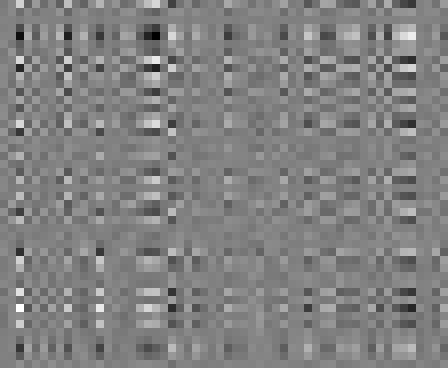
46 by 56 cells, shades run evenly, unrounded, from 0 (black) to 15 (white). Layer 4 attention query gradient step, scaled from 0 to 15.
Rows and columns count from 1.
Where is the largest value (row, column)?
39, 3
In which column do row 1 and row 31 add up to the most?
20
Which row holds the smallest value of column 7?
44
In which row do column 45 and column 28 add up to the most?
5
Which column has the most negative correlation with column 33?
1
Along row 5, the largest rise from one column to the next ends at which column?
4
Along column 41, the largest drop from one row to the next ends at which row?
9
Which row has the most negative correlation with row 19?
26
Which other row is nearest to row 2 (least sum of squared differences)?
30
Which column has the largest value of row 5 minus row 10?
52
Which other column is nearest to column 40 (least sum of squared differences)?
16
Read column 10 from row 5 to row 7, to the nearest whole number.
8 8 8
